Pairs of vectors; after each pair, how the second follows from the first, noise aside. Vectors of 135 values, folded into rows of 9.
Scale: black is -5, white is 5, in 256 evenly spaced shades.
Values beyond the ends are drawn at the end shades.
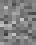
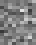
reversed.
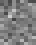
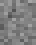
negated, shrunk.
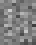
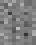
reversed, negated, partly zeroed.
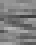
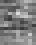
reversed.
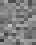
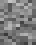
sign-scrambled.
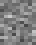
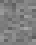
reversed, shrunk.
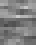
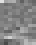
wrapped around, partly zeroed.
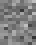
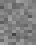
reversed, shrunk.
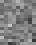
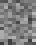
sign-scrambled.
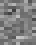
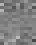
wrapped around, partly zeroed.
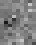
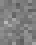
negated, shrunk.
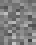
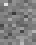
wrapped around, partly zeroed.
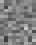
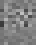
wrapped around, partly zeroed.
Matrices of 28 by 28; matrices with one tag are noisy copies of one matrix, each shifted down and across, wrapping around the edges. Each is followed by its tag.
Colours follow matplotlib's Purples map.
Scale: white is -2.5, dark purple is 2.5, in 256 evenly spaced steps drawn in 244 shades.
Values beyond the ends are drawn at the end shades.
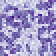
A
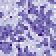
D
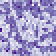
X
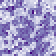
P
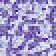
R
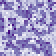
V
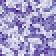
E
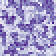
V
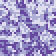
X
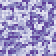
R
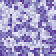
X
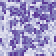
A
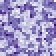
E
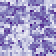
A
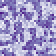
V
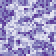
P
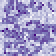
A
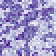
P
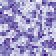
E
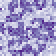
A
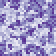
P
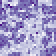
A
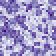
E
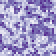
E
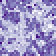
D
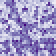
X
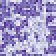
A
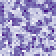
V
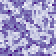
E
